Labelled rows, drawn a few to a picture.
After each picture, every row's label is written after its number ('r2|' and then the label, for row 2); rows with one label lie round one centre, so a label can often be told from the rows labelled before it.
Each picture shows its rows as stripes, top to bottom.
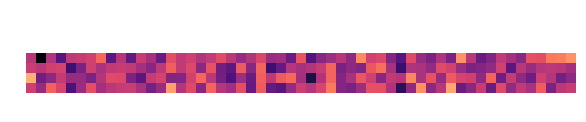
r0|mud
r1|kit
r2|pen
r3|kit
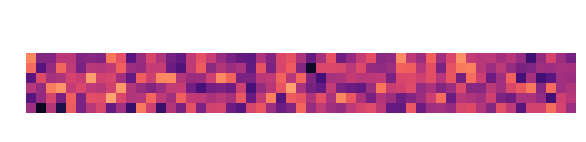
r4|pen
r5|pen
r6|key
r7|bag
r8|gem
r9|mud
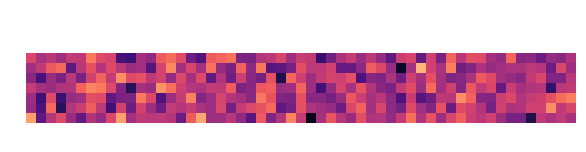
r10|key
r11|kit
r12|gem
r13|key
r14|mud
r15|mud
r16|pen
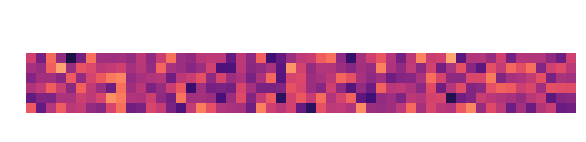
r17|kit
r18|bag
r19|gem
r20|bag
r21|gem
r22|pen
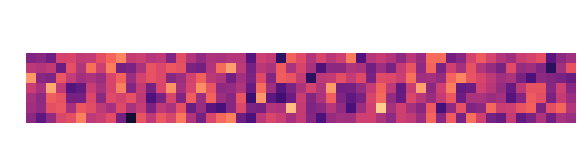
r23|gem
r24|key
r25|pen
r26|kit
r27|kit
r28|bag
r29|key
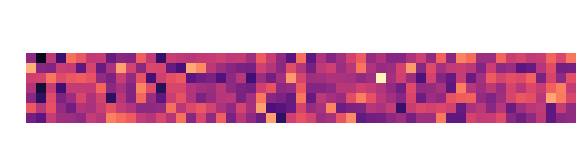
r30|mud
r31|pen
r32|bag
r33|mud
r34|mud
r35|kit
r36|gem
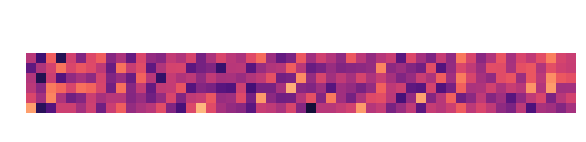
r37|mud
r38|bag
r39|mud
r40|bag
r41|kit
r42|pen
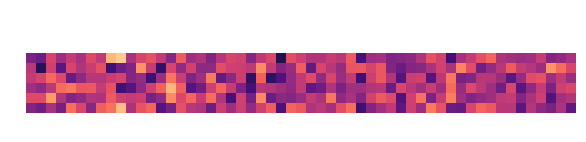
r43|gem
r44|mud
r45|kit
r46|key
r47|kit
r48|gem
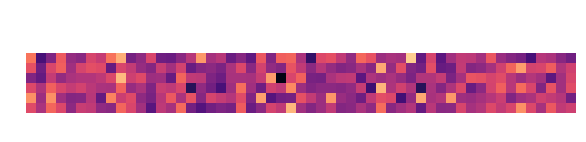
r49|pen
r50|bag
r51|gem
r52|bag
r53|kit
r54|bag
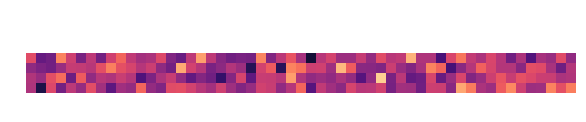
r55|pen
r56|gem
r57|bag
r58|mud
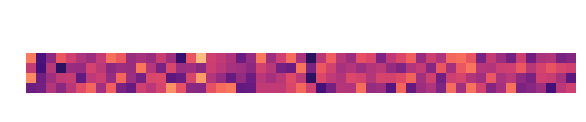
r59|pen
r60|mud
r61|pen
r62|key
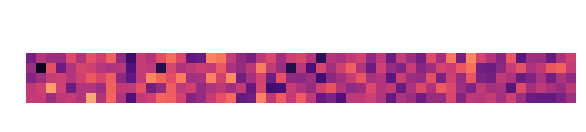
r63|key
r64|mud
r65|key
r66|kit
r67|key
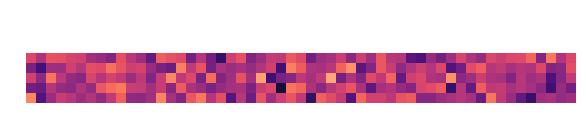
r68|bag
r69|gem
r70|kit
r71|gem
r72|pen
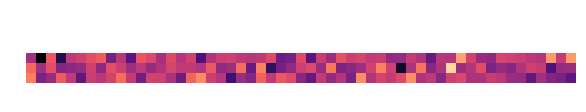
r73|mud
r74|kit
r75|pen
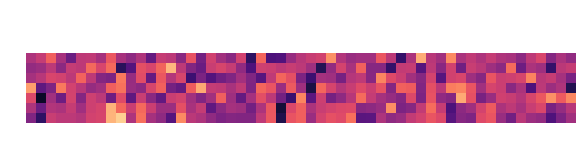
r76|kit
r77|key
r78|bag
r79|pen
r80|mud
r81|gem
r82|gem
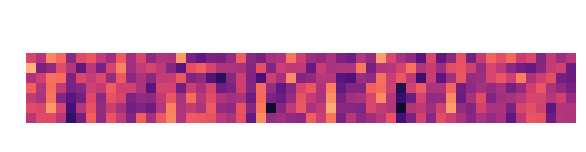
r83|bag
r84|pen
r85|bag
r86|kit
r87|kit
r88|kit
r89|kit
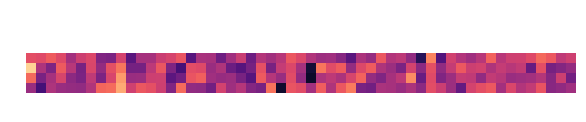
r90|bag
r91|pen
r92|pen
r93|gem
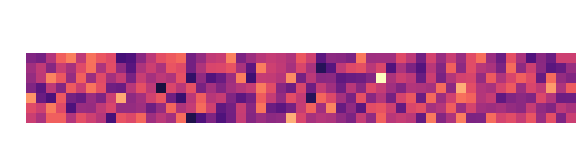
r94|key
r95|key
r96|bag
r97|mud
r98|pen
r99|kit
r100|bag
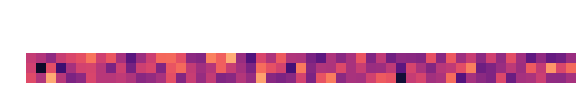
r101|key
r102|mud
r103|kit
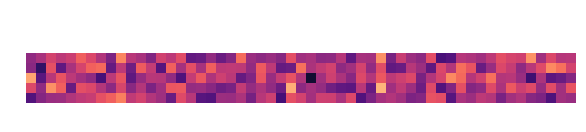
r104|bag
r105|mud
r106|pen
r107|bag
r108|gem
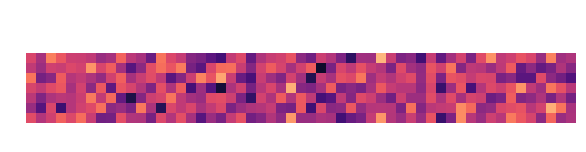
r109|bag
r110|key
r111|pen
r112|bag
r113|key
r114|mud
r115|bag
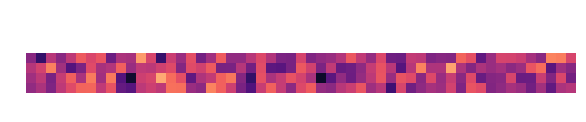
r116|mud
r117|kit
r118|key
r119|key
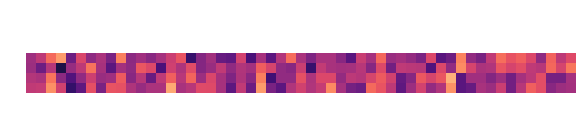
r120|bag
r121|mud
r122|kit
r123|kit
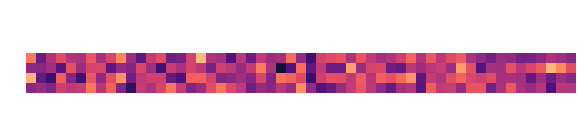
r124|pen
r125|mud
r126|pen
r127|key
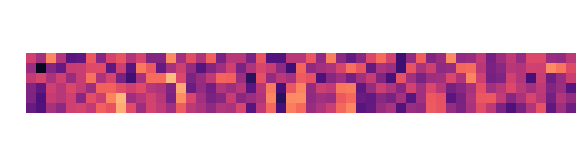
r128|kit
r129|mud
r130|key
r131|gem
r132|gem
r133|gem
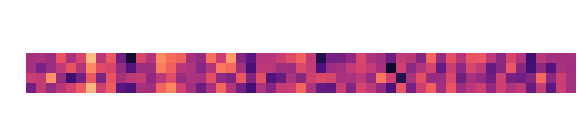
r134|key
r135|key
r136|kit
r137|key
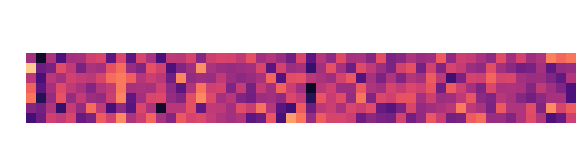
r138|mud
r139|pen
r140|gem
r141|pen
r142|pen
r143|mud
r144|gem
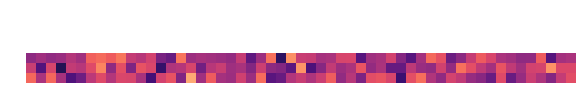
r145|gem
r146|mud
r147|kit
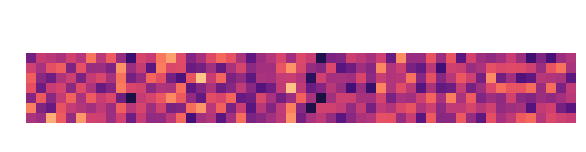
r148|key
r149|bag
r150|pen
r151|bag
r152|key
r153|pen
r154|bag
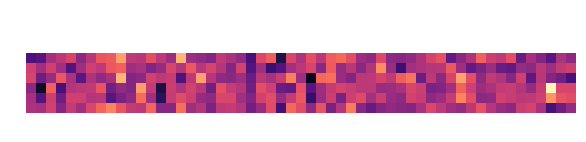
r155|gem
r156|kit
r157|pen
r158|mud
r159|mud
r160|gem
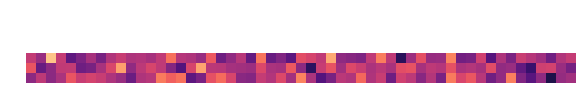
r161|kit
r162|pen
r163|key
